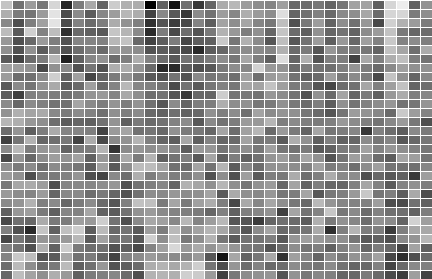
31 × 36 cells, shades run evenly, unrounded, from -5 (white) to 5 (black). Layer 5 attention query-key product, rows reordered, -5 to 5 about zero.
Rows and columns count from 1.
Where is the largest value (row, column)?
1, 13
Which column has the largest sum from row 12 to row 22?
28
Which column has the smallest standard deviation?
29
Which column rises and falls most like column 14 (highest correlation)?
17
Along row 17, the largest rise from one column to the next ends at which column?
10
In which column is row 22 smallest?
31
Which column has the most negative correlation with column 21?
6
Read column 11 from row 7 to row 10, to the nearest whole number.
0 -2 -1 -2
